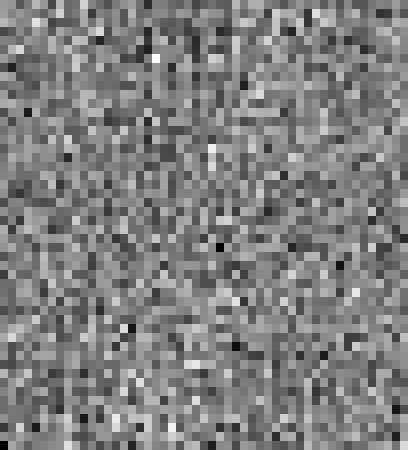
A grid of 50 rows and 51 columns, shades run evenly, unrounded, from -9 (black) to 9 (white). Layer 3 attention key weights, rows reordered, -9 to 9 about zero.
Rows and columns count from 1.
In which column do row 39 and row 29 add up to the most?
45
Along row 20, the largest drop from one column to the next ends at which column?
36
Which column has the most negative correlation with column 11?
9
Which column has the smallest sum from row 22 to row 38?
8
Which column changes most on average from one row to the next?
28
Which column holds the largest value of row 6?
3
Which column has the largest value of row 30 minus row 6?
19
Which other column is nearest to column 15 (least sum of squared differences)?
44
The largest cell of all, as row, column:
7, 20
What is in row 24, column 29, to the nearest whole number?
2
